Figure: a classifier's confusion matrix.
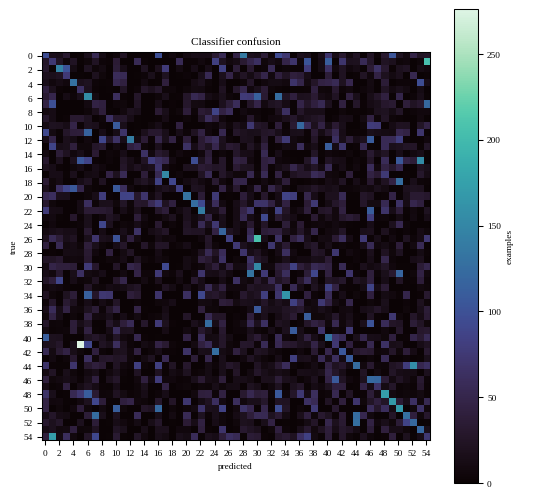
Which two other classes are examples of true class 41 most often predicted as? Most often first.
5, 6
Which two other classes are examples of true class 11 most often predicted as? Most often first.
6, 0
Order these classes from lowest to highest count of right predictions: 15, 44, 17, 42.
15, 42, 44, 17
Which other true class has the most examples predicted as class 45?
26
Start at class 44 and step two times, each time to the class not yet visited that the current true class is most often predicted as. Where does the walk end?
51
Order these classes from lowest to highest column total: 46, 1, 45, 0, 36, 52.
45, 52, 36, 1, 0, 46
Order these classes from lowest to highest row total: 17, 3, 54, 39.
39, 3, 17, 54
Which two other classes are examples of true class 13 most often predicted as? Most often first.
40, 1
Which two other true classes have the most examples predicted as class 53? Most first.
15, 4
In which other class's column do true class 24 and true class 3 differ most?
8
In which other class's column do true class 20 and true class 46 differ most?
47
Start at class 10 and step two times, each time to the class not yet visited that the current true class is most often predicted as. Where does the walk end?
30
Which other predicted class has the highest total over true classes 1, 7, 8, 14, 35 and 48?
54
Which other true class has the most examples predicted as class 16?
50
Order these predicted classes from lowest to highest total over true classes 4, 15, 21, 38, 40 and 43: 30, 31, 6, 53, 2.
2, 30, 31, 6, 53
